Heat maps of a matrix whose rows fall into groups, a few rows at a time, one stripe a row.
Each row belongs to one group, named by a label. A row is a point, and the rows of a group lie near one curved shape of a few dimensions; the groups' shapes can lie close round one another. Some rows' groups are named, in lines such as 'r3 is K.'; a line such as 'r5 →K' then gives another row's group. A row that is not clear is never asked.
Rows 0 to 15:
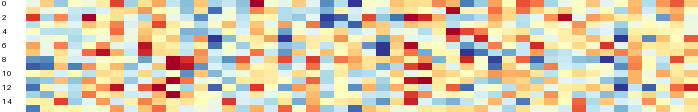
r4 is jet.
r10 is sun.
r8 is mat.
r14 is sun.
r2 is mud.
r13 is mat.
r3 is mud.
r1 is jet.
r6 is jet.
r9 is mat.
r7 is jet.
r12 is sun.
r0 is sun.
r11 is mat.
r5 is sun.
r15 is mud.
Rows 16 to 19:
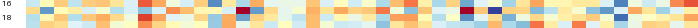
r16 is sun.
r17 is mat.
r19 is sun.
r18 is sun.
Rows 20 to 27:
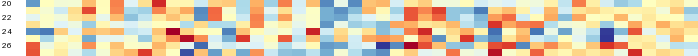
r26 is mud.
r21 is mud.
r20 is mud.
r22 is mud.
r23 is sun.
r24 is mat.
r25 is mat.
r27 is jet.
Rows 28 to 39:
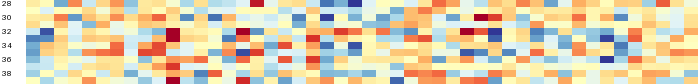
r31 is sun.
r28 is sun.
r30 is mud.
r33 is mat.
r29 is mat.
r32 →mat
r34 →mud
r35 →sun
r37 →mat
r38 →mud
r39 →mat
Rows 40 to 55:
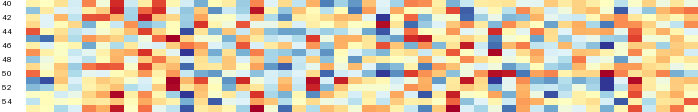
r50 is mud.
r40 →mud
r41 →sun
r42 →jet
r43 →mat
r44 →jet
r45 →mat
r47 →jet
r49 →jet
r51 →mat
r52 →mat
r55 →jet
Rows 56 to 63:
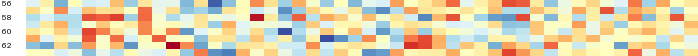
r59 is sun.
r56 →sun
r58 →jet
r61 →mud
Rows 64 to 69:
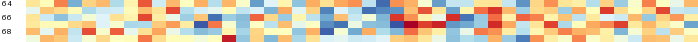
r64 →sun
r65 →mud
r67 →mud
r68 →mud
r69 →sun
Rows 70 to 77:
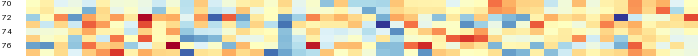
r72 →sun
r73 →jet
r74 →mat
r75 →jet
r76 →mat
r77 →jet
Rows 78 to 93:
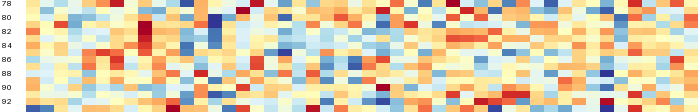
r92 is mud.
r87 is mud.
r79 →mat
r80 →sun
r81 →sun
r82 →jet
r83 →jet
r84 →jet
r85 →jet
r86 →mud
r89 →mud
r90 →mat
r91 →sun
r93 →mat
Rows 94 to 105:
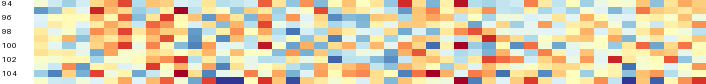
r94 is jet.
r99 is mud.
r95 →mat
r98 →jet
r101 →sun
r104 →mat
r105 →sun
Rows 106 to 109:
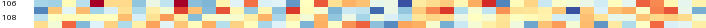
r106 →mat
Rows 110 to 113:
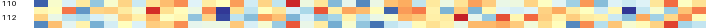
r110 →mud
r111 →sun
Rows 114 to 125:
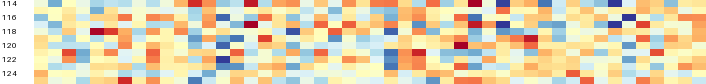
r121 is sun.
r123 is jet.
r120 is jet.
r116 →sun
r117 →mat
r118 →jet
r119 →sun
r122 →sun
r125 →jet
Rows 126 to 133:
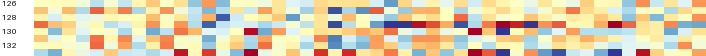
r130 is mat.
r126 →sun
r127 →mud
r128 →sun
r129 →mud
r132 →mud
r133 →mat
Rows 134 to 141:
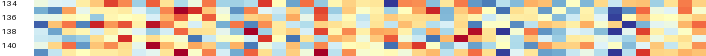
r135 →mat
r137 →sun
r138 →mat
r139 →jet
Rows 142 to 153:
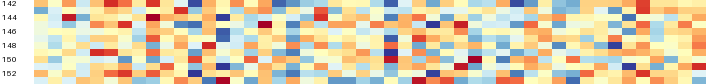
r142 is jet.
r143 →mat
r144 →sun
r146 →sun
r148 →mat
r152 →jet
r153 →mud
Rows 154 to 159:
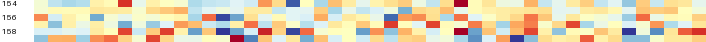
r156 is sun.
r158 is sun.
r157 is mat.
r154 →jet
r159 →sun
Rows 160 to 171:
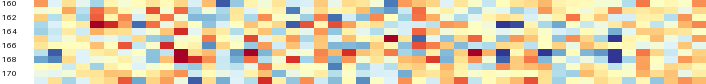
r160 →sun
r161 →jet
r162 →mud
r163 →jet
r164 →mat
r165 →mat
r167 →mat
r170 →mat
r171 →sun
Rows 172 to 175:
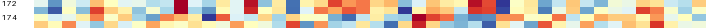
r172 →mat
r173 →mat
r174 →mud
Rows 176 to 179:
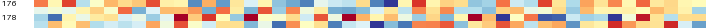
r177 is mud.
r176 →jet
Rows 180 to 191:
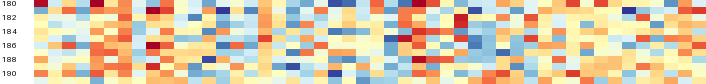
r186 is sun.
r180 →mud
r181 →sun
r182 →jet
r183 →jet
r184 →mud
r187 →jet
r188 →mud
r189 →jet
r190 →mud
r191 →mud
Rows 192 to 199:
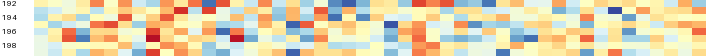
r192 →mud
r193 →mat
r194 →mud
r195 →jet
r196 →sun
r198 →mat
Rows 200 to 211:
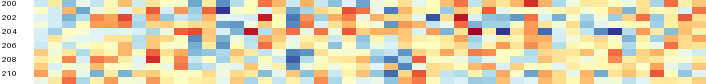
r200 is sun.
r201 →sun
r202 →jet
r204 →mat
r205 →sun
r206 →sun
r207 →jet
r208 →jet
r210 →sun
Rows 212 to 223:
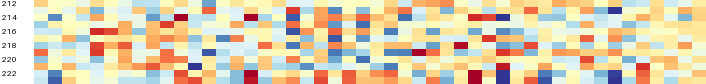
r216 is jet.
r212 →mat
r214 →mat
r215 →mud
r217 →mud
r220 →mud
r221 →jet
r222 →mat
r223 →mat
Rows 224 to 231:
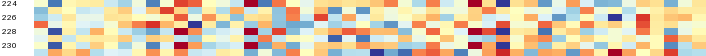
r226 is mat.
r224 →mat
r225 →mud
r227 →jet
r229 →sun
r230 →mat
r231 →mud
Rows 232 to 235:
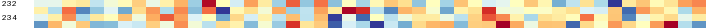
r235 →mud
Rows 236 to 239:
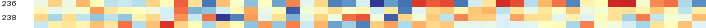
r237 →mat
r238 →sun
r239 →mud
